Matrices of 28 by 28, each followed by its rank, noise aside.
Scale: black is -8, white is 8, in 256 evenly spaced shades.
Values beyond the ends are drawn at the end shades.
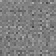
four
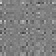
two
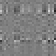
one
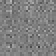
three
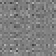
three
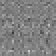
four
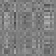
two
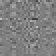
four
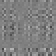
two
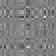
two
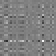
one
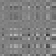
one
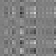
one
